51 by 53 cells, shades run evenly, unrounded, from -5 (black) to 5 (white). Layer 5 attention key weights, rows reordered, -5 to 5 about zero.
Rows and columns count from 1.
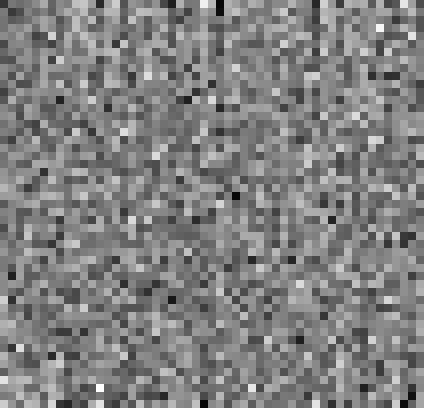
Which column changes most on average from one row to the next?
49
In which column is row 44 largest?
3
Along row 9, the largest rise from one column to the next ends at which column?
25
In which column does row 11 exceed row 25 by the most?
30
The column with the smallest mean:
16
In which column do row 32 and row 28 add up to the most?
17
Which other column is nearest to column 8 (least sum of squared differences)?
24
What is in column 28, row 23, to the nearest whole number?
-2
